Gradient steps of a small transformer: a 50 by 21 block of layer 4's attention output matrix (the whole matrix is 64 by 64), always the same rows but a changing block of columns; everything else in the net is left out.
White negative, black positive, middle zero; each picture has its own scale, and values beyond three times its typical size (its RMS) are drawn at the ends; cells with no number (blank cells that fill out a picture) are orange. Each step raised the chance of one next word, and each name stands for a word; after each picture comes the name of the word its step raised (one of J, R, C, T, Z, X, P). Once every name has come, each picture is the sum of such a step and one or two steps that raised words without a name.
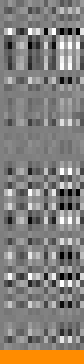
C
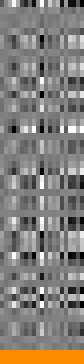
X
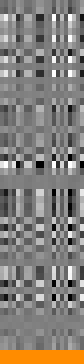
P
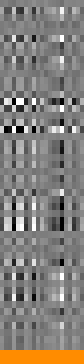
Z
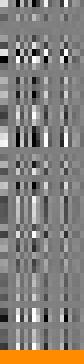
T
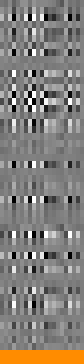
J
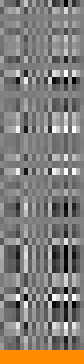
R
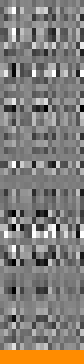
J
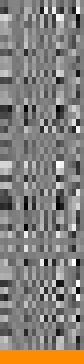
P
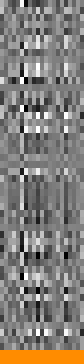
X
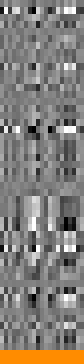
Z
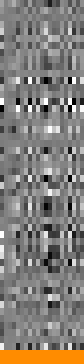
R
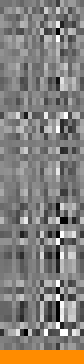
R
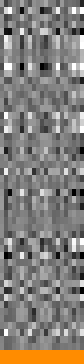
C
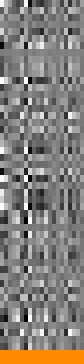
C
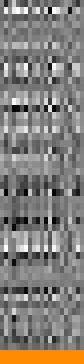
X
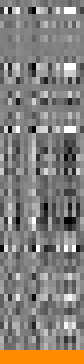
Z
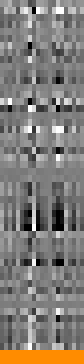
Z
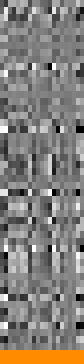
R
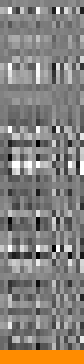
P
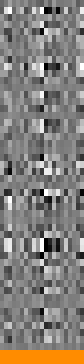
P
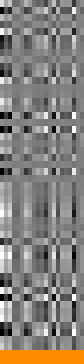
R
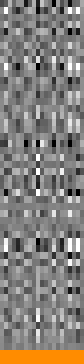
T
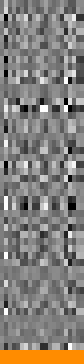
P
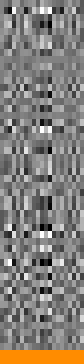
C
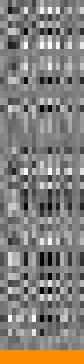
C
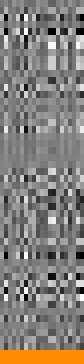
C
